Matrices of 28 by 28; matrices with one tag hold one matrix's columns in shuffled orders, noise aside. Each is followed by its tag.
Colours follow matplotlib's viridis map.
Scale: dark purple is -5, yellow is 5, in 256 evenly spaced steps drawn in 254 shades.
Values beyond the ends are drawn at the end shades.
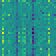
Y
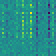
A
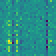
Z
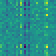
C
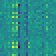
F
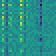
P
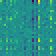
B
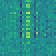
A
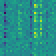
A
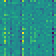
Y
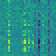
Z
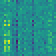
Z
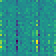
Z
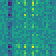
C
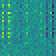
A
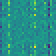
C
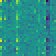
B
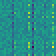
F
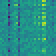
P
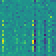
Z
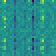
B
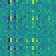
B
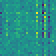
A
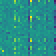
B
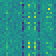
F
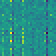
Y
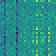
Y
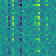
P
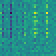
A
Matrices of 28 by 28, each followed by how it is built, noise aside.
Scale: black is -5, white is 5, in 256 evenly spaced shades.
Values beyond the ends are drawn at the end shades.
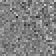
upper triangular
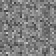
repeating rows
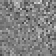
upper triangular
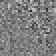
upper triangular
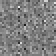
uneven columns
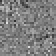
block diagonal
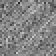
Hankel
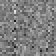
uneven columns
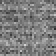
blocks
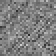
Hankel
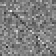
diagonal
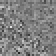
lower triangular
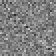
diagonal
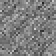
Hankel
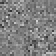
block diagonal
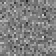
repeating rows
